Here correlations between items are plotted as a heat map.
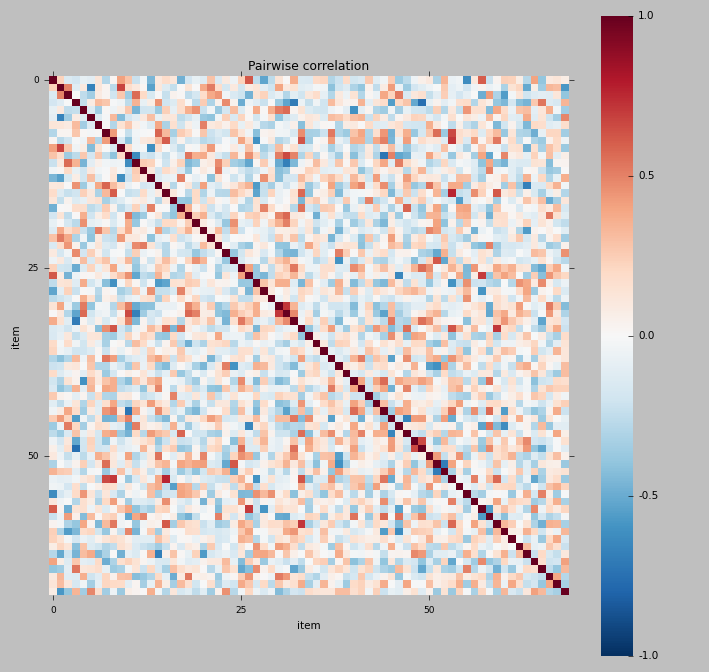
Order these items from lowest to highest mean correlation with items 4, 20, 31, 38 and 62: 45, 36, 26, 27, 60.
36, 26, 60, 45, 27
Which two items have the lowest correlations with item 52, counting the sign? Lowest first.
51, 24
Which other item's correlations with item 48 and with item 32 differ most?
38
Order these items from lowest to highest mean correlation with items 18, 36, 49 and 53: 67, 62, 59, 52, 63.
52, 62, 63, 67, 59
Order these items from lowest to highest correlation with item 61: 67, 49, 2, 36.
2, 49, 36, 67
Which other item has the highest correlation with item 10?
31
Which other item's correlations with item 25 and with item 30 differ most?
40
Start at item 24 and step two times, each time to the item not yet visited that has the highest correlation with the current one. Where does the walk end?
7
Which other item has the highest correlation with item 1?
9
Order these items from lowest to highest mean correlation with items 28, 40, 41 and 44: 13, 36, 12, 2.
12, 36, 2, 13
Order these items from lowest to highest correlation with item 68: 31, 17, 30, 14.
30, 31, 17, 14
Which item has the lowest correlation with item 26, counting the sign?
46
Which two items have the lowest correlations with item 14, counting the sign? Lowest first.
63, 27
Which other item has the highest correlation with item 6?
20
